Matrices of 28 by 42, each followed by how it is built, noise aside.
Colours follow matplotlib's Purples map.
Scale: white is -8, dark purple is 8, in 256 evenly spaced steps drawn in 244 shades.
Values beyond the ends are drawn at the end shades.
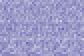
repeating columns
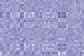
low rank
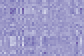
low rank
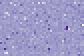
sparse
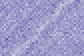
Hankel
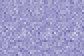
repeating columns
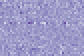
uneven rows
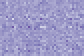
low rank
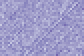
Hankel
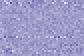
uneven rows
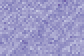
Hankel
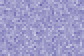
repeating columns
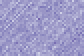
Hankel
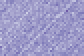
Hankel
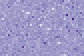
sparse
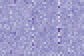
uneven columns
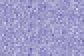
repeating rows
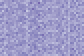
repeating rows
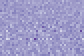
uneven rows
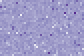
sparse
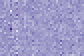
uneven columns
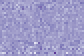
uneven rows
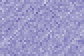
Hankel
